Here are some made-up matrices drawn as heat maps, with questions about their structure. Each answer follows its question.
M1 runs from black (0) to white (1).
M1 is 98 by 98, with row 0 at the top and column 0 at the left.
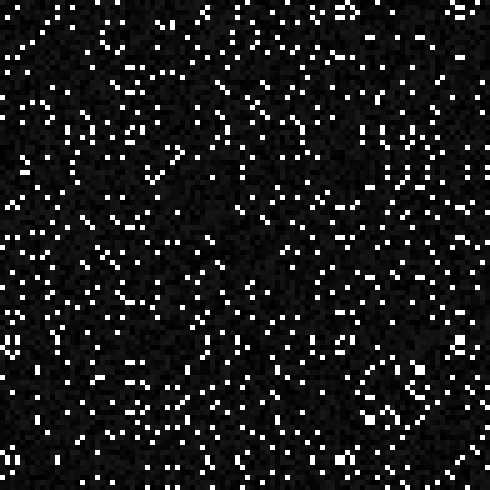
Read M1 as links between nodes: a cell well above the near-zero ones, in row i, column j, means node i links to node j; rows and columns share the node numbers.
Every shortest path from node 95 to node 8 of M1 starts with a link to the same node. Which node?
node 75
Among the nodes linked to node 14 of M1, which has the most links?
node 1
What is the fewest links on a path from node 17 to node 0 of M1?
2
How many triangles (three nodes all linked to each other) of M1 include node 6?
4
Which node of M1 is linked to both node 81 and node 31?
node 35
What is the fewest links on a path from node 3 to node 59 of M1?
5
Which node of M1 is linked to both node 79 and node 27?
node 84
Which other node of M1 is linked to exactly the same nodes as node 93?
node 85
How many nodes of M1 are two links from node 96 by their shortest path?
3
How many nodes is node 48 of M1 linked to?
9
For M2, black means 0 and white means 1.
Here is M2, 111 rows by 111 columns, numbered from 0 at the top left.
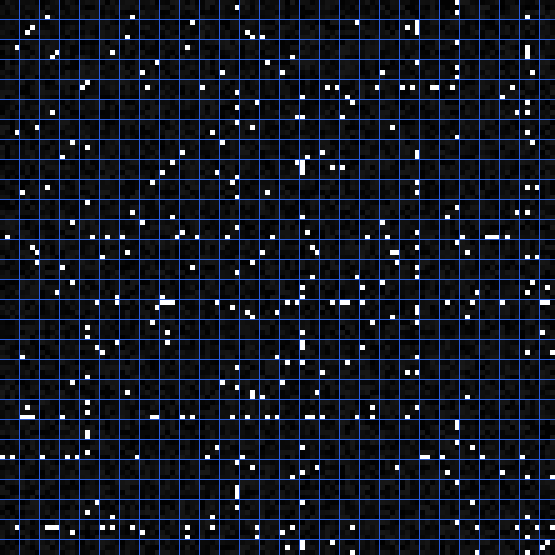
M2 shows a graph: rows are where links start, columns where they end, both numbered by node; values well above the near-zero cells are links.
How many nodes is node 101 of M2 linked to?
1
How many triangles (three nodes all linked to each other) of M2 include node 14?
5
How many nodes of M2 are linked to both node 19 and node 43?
1
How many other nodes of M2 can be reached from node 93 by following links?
7
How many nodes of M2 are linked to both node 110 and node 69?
0
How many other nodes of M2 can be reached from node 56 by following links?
5
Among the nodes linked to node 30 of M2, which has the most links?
node 83
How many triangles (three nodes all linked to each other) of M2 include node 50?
7
